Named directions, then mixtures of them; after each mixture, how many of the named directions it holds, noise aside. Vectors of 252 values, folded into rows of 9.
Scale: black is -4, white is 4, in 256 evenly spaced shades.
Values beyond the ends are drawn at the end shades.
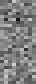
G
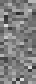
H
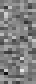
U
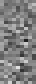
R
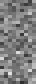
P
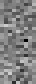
four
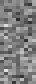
four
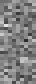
four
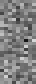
three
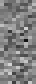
two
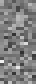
two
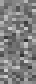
three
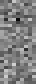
one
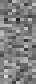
two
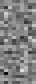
one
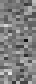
four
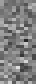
one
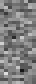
three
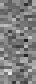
three
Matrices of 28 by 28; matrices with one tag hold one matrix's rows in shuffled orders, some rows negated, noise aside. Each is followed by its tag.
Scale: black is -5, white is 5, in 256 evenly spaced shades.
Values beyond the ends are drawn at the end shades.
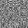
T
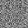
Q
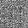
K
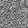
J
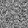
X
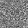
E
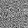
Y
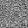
X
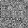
K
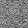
X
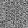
E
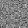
X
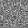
J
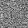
J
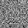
T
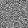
X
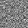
E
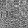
X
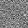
E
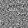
T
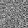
E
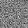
Y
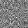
Y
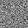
E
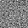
T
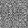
Q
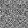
Q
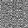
K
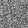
J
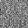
Q
